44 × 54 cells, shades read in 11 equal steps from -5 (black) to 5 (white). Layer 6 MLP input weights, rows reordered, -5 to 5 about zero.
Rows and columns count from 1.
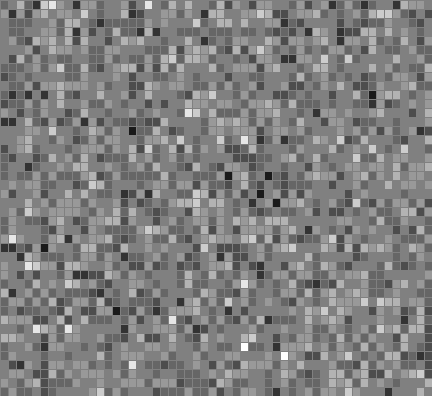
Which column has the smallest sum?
6
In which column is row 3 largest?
25
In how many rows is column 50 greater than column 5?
19
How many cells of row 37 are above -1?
40
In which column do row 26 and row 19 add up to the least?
39
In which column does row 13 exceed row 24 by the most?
24
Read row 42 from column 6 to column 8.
-2 2 -1
